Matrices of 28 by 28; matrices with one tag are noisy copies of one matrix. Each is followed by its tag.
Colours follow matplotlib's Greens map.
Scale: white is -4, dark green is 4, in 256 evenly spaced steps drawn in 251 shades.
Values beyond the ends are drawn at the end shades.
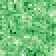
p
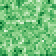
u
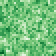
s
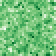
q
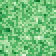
s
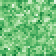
u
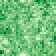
s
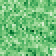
p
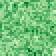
p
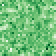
q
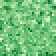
u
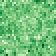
s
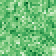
p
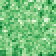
u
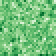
u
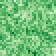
p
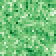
p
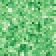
q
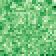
u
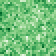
s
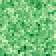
q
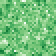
s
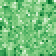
u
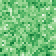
q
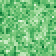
s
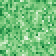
s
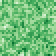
q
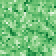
p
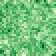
s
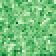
u
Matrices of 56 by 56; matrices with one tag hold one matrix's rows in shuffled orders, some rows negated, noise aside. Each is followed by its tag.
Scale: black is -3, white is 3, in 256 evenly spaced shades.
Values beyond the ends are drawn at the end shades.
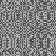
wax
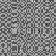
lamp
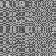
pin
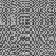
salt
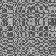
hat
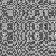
hat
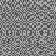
wax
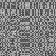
salt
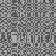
lamp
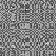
salt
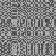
lamp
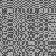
hat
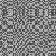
hat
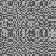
hat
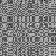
hat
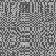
salt
